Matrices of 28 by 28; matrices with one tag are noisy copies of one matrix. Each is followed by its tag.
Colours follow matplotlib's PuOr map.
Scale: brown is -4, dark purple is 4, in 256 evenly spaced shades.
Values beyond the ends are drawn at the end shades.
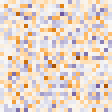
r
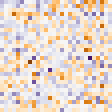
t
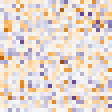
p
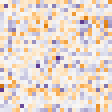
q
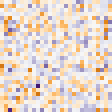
q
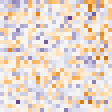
t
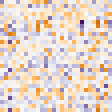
q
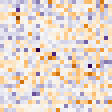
t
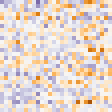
t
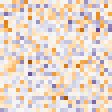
p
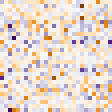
q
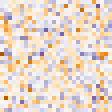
p
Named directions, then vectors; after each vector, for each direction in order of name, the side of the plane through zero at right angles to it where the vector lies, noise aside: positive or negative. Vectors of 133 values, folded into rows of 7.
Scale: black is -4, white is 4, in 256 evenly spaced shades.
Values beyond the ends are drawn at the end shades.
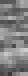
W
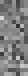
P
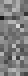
negative, negative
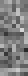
negative, negative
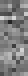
positive, positive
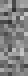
negative, positive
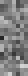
positive, negative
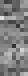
positive, positive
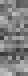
positive, negative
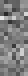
positive, positive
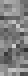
negative, negative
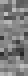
positive, negative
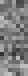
positive, negative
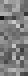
negative, negative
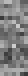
negative, negative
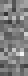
negative, positive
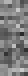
negative, negative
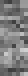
positive, positive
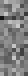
negative, negative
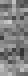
positive, negative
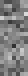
positive, positive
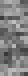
negative, negative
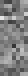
positive, positive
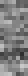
positive, negative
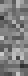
negative, positive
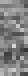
negative, negative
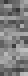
positive, positive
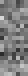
positive, negative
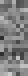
positive, negative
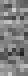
positive, negative
